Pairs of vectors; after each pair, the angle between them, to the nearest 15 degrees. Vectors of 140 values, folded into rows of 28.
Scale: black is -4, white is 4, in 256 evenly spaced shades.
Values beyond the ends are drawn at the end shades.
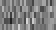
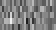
165 degrees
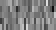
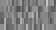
60 degrees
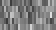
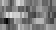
60 degrees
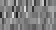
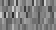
150 degrees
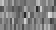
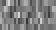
105 degrees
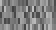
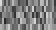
30 degrees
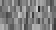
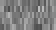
135 degrees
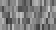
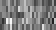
135 degrees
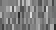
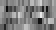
120 degrees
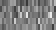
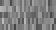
90 degrees
